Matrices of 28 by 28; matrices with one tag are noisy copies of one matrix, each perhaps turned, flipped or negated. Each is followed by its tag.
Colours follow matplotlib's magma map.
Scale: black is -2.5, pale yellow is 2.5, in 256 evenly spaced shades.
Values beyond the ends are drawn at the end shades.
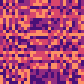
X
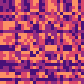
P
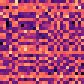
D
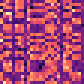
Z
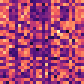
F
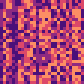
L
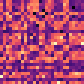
P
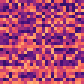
L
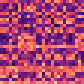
L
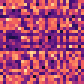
F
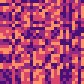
P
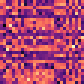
X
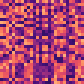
F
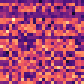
L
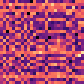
D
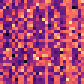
L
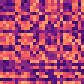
P
